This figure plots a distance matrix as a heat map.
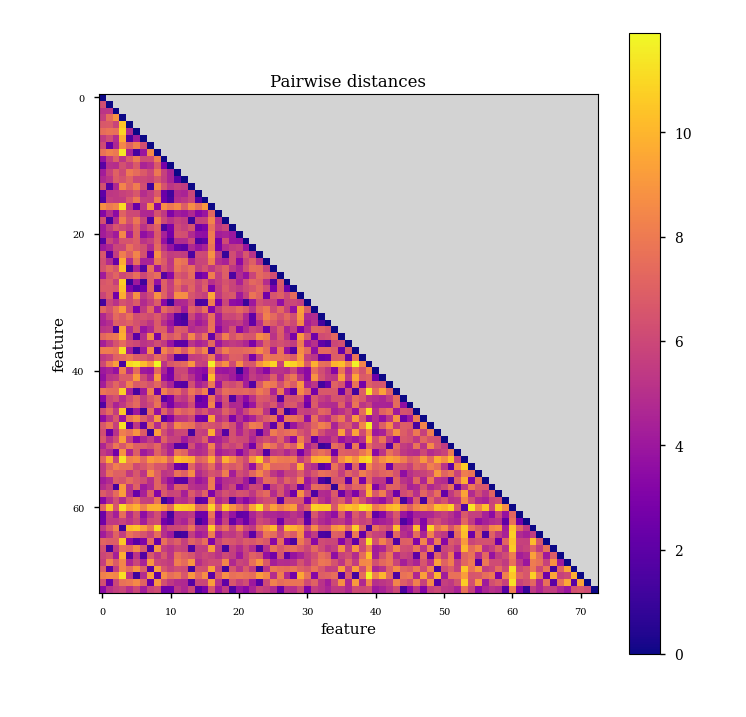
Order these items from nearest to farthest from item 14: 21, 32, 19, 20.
21, 19, 20, 32
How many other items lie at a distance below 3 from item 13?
8
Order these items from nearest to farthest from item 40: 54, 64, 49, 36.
49, 36, 64, 54
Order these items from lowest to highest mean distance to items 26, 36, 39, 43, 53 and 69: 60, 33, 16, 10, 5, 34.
10, 33, 34, 5, 16, 60
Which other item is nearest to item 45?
0
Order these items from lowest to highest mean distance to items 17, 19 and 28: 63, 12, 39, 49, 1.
12, 1, 49, 63, 39
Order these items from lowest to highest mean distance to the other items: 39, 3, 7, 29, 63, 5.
7, 5, 29, 63, 3, 39
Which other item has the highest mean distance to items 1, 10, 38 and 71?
60
